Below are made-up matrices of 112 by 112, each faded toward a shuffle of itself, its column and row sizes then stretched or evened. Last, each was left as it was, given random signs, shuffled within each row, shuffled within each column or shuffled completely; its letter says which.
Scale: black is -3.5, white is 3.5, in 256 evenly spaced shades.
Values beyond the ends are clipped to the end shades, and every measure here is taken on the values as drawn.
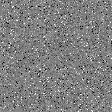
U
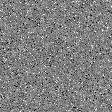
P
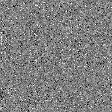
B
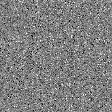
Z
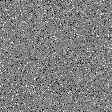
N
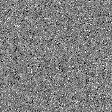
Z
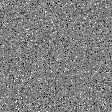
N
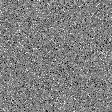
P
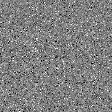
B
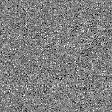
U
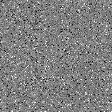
B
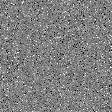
Z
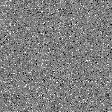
U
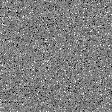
B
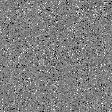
U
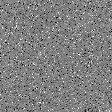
Z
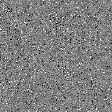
U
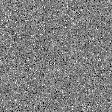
B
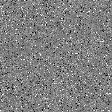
B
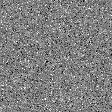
Z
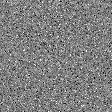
P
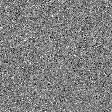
N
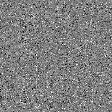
U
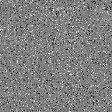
U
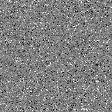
B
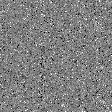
Z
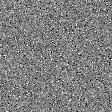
P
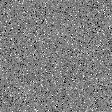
Z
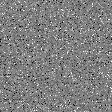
N
